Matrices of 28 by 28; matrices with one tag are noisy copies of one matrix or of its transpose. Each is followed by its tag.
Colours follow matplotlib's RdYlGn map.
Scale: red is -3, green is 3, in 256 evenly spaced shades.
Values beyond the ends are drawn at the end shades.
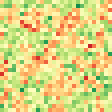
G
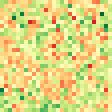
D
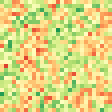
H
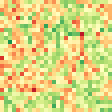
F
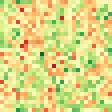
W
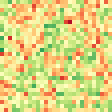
W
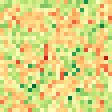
G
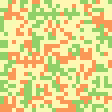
G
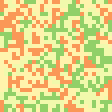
F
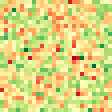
D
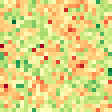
D
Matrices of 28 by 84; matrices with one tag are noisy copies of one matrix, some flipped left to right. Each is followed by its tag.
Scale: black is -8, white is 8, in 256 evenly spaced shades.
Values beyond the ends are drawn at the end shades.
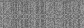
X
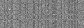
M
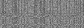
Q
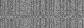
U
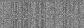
X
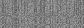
Q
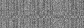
U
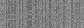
M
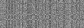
M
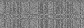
X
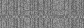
U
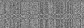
X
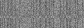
U
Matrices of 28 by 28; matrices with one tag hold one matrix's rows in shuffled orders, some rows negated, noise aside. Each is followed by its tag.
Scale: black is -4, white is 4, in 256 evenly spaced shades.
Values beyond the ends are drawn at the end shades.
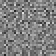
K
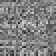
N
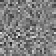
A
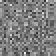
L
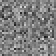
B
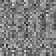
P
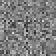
P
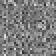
K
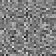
P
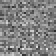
N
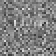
K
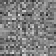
N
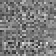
N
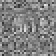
B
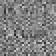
K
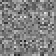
B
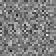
L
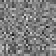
P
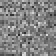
N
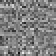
N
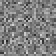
P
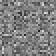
B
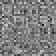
B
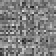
N
